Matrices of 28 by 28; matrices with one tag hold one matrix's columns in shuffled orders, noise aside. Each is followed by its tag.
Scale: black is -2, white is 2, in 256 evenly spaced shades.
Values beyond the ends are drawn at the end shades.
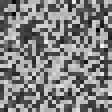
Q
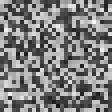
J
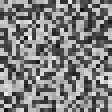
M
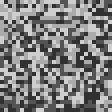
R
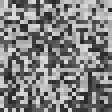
R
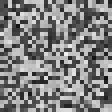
Q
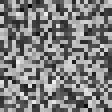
Q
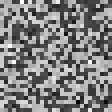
Q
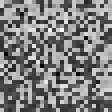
R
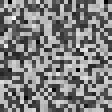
Q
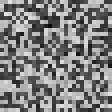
M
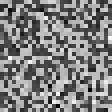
M
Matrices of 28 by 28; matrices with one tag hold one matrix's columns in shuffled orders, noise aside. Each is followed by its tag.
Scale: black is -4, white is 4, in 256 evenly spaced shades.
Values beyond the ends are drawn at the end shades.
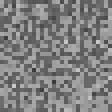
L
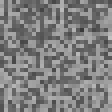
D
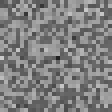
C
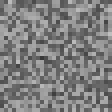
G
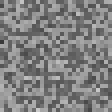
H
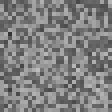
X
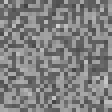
X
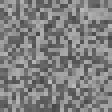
C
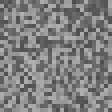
X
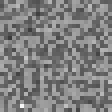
H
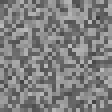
C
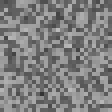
X
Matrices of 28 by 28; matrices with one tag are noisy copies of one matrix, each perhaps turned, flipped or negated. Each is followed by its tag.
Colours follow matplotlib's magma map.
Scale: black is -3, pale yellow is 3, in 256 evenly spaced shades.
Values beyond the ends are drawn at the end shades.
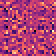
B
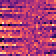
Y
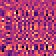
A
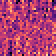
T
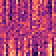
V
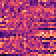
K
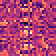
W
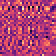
A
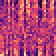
Y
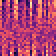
Y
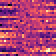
V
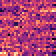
T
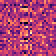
W
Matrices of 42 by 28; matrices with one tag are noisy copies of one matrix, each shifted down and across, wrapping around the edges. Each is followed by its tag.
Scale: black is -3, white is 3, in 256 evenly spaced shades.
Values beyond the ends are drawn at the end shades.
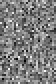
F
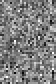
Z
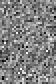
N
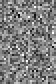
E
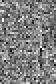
Z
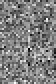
Z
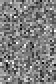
F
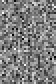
E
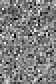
N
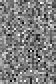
E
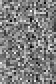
E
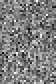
F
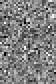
N
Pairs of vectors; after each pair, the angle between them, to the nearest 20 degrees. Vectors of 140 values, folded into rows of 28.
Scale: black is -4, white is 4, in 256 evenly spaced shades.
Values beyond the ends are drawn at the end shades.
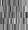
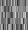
80 degrees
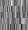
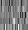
120 degrees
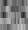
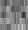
20 degrees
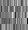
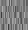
100 degrees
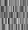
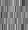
60 degrees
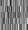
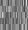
80 degrees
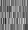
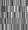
80 degrees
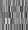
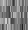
40 degrees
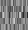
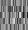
20 degrees
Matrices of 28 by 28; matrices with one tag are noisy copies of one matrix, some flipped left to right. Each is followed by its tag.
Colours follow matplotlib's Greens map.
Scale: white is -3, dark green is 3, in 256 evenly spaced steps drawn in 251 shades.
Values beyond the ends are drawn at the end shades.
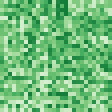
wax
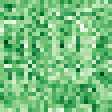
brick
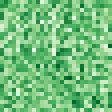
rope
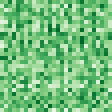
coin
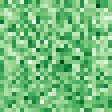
rope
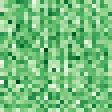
coin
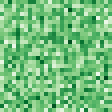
coin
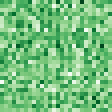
coin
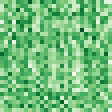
coin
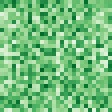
rope
